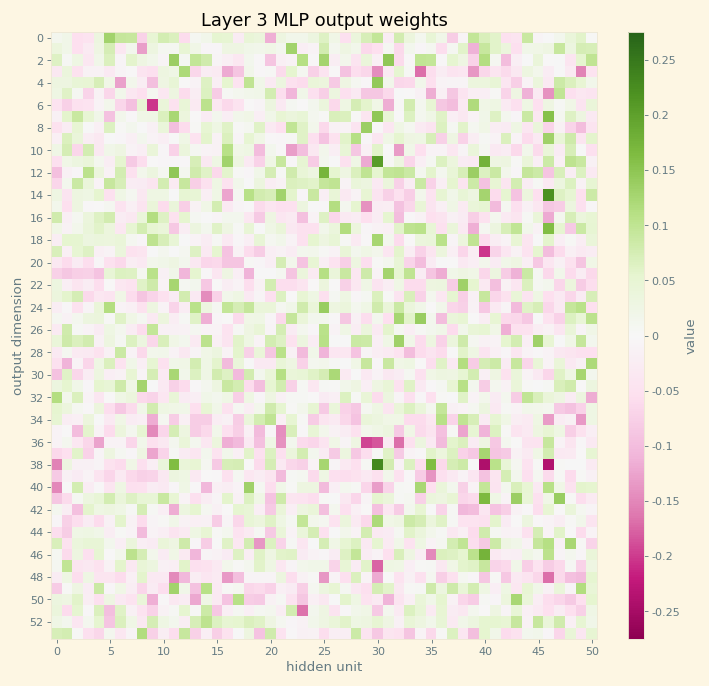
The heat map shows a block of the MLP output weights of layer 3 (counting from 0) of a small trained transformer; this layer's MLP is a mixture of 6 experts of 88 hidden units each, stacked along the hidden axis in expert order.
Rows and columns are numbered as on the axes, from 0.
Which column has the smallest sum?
42
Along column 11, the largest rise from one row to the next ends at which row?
49
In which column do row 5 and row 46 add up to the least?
35
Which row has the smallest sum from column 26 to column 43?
3
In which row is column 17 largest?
50
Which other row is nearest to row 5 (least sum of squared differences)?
39
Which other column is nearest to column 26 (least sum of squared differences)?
15
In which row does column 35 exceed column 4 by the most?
38
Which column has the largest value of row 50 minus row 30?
17
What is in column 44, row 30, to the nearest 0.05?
0
